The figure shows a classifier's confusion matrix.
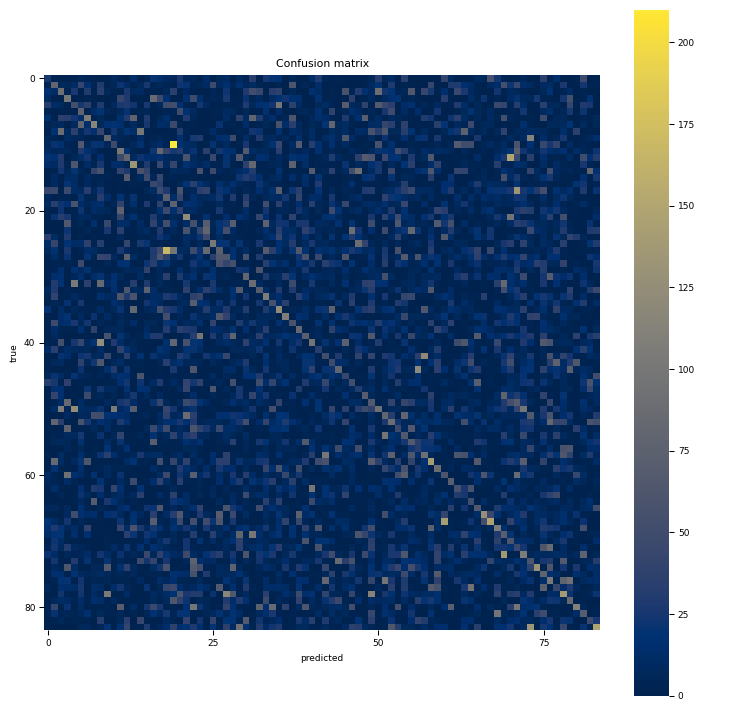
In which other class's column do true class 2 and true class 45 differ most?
50
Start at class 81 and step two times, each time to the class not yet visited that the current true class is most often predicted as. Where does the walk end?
58
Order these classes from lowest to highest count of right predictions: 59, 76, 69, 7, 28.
28, 69, 59, 76, 7
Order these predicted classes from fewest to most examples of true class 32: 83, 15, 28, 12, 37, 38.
38, 28, 37, 83, 12, 15
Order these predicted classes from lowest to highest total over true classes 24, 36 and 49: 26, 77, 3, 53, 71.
77, 53, 26, 71, 3
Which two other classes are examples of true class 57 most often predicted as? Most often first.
42, 52
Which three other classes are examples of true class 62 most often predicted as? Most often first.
40, 64, 10
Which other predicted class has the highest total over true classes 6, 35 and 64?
13
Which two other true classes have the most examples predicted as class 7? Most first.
64, 51
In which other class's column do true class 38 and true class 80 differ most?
71
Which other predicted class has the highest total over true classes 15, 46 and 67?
60
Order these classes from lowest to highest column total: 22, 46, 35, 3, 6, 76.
6, 46, 3, 76, 35, 22
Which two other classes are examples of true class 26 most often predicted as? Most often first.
18, 19
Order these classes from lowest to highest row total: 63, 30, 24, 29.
29, 63, 24, 30
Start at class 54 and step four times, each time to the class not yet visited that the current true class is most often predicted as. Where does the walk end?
39
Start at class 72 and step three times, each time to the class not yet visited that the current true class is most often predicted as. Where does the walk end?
4
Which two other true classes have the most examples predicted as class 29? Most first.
83, 69
